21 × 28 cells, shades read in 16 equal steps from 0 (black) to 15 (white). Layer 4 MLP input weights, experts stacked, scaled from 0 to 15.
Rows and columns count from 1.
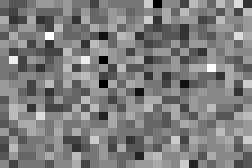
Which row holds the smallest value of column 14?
14
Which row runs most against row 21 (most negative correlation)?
5
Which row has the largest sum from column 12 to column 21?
21
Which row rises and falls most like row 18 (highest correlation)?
19
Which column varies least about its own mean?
26
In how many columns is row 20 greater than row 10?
14
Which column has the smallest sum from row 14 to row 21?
1
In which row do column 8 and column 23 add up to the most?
9
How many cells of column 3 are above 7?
7
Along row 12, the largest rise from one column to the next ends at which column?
17
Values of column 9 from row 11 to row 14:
5 6 6 10
